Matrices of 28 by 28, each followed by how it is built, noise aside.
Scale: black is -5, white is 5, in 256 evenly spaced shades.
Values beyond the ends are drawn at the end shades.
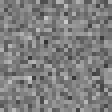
noise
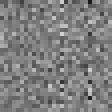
uneven columns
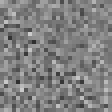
lower triangular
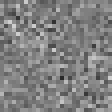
block diagonal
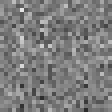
uneven columns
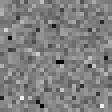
sparse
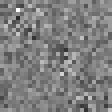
block diagonal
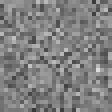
blocks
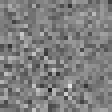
lower triangular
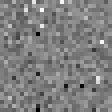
sparse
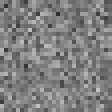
blocks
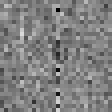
uneven columns
